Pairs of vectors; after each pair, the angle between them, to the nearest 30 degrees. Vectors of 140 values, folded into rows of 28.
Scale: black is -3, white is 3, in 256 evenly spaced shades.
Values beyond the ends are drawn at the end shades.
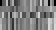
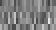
60 degrees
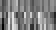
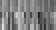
150 degrees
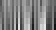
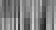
150 degrees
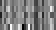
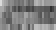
120 degrees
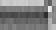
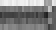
30 degrees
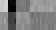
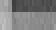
90 degrees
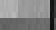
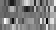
120 degrees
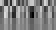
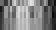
60 degrees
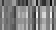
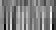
60 degrees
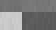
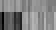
150 degrees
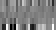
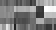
90 degrees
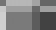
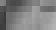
150 degrees
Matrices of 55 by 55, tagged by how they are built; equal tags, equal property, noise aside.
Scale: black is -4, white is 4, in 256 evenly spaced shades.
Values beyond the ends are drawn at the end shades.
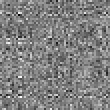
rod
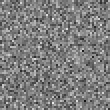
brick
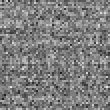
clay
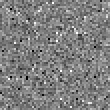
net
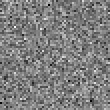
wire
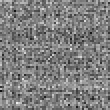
clay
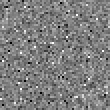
net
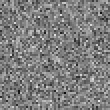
wire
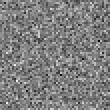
brick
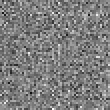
rod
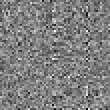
rod
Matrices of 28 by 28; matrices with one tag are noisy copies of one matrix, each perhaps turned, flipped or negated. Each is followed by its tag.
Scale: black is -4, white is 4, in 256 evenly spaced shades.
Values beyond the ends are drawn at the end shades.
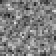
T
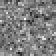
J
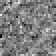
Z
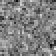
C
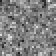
C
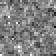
C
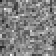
T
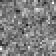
C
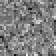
Z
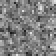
T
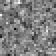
Z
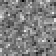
Z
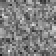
T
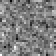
T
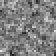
C
